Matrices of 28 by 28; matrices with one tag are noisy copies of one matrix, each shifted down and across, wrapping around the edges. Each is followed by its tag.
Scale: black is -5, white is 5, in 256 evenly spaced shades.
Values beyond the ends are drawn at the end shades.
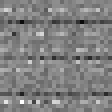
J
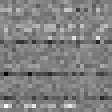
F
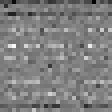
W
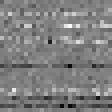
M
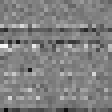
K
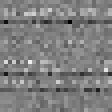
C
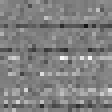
F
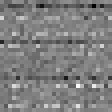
J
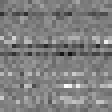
M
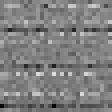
J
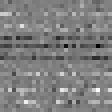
W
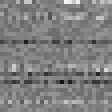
M
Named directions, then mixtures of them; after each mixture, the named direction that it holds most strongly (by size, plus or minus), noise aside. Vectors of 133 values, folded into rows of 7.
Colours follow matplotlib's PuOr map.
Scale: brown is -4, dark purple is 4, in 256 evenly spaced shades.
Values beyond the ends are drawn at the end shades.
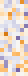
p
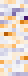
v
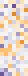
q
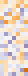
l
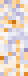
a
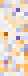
p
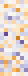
p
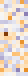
p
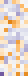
a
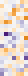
v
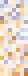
l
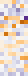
v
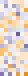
q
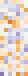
a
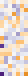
q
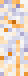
a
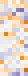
v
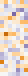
v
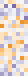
q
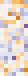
l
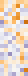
l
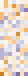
q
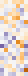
l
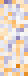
a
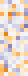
p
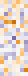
l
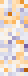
l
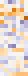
v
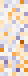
p
